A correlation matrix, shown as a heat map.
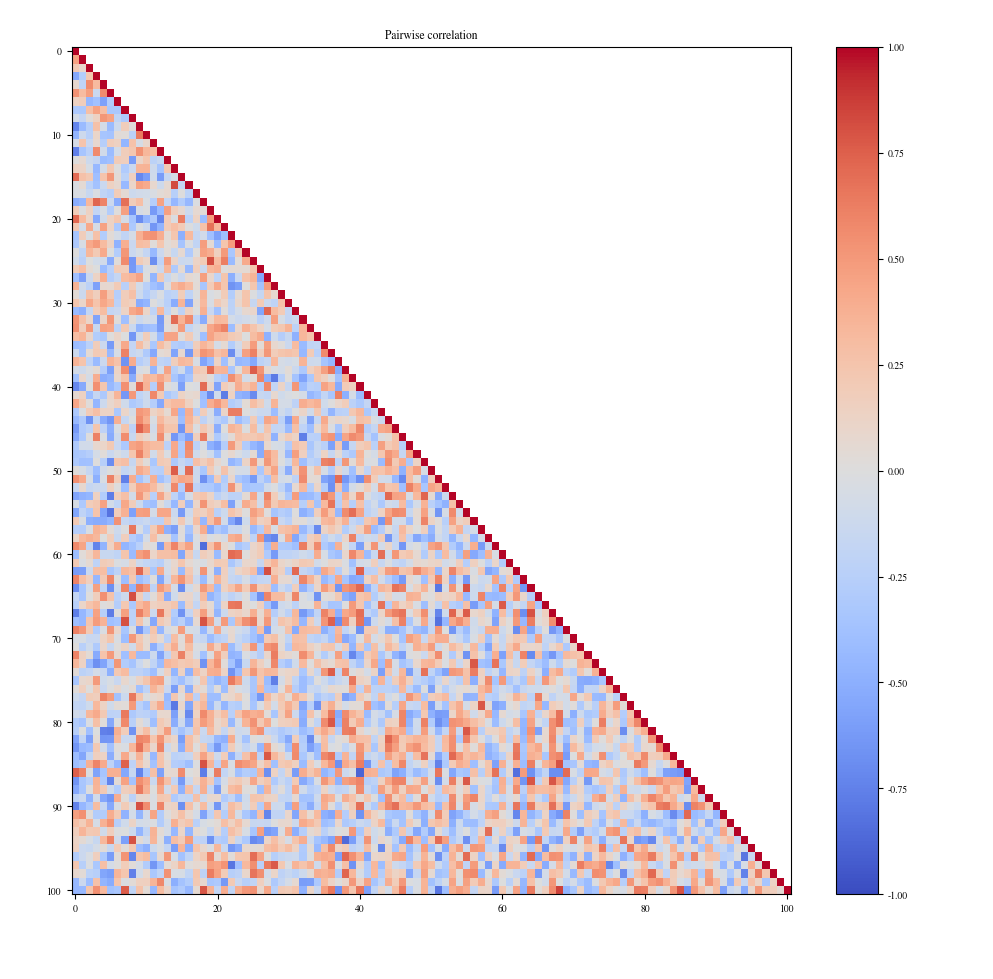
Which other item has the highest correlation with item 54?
36
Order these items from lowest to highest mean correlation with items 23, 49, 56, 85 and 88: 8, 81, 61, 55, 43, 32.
32, 8, 61, 43, 81, 55
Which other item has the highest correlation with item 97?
28
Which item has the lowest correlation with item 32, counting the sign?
46
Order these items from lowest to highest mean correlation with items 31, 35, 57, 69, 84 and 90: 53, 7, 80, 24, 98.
98, 24, 7, 80, 53
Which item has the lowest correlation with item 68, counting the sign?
51
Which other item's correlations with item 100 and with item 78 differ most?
41
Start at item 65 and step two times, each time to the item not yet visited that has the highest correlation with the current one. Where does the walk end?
94
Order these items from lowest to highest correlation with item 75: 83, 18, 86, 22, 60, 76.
86, 83, 18, 76, 60, 22
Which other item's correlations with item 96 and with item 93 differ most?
25
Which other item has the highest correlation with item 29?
4
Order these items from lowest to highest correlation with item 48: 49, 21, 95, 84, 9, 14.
95, 21, 49, 84, 14, 9
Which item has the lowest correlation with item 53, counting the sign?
5
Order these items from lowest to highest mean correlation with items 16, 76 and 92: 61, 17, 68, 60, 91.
68, 17, 61, 60, 91
